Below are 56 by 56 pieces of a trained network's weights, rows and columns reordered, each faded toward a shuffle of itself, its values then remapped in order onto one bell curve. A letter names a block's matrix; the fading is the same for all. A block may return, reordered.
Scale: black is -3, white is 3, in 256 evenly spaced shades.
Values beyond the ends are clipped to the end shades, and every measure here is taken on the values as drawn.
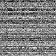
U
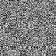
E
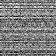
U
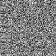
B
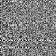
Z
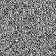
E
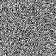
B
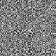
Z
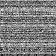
U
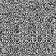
E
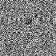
E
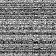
U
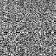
Z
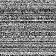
U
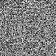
B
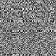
Z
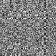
Z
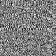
E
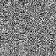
E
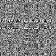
Z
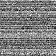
U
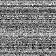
U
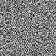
E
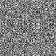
E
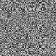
Z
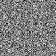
E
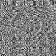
E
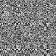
Z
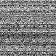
U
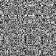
Z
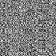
E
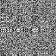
Z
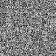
B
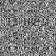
E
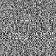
Z
